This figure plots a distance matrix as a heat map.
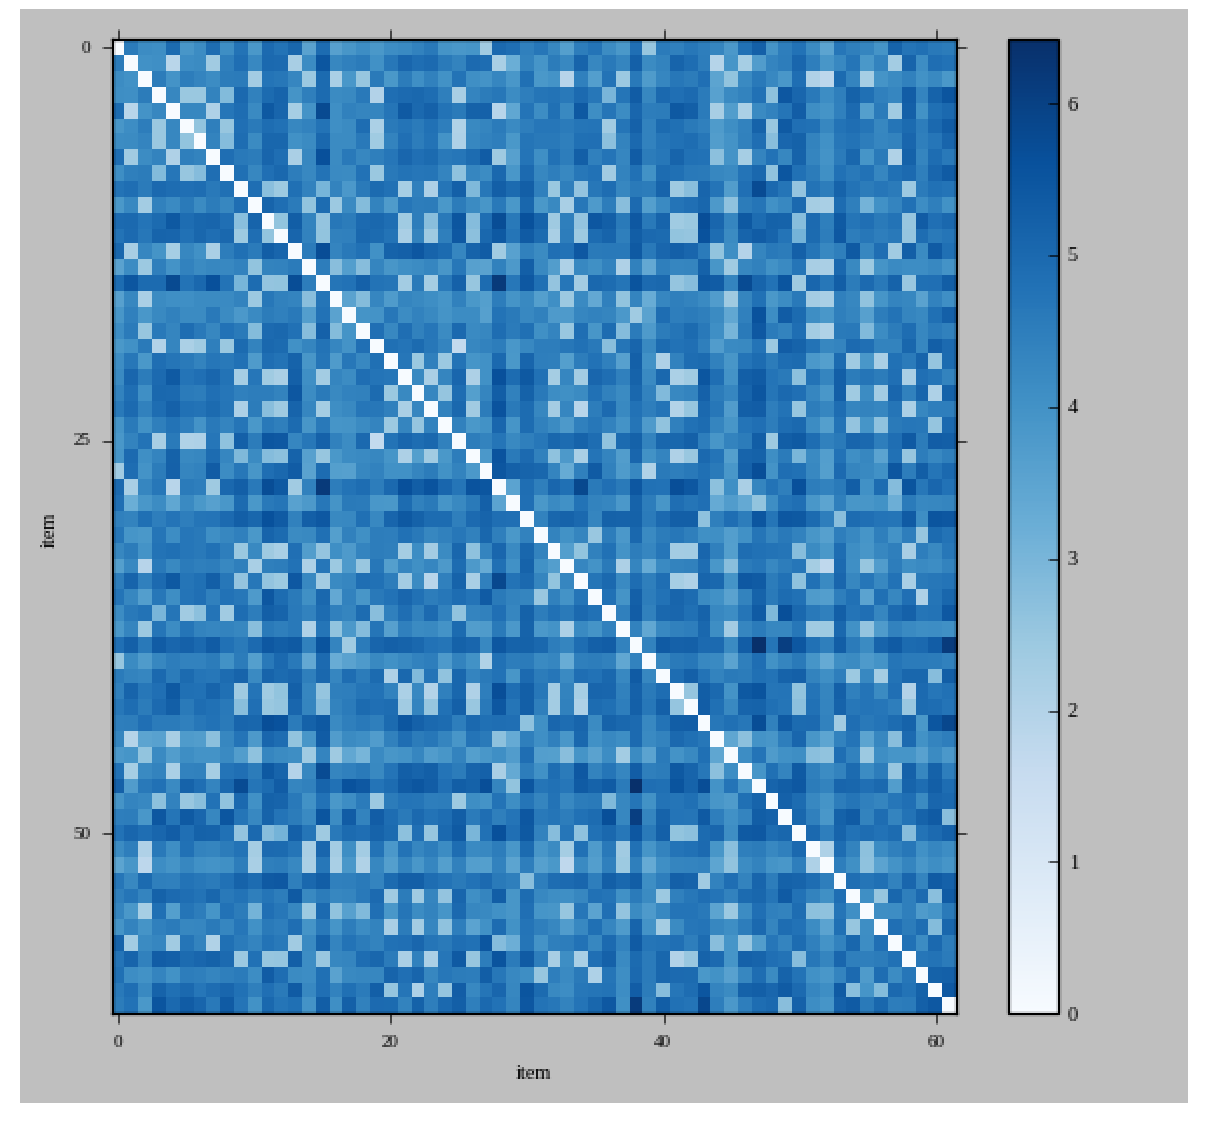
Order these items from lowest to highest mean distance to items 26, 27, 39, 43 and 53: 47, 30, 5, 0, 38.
0, 30, 5, 38, 47
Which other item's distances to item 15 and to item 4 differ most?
28
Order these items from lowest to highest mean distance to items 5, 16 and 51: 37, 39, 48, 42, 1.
37, 48, 39, 1, 42
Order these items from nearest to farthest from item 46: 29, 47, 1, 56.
1, 29, 47, 56
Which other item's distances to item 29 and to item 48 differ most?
47
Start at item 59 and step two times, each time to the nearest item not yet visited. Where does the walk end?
31
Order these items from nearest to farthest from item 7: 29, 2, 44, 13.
13, 44, 29, 2
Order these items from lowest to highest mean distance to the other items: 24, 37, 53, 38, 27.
37, 24, 27, 53, 38
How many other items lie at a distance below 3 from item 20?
6
